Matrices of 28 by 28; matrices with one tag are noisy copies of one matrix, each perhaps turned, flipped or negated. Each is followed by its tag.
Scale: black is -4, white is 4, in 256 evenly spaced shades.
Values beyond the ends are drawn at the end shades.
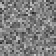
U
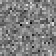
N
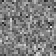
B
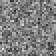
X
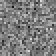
N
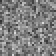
U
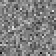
U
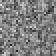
X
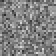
N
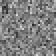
X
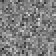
X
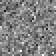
U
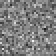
U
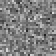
B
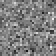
N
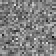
N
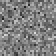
B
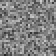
X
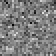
X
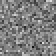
B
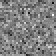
U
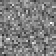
U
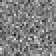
B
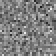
B
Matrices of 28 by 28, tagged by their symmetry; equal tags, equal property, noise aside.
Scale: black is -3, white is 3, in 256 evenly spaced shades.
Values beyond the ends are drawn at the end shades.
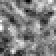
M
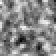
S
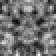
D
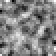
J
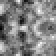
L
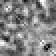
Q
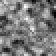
S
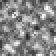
Q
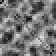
Q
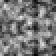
L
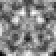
D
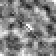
J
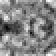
L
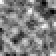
J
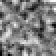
M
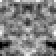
D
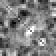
Q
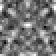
D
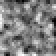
M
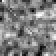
S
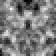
D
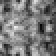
L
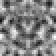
D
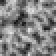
Q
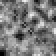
J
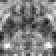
D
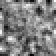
M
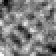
J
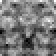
D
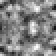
L
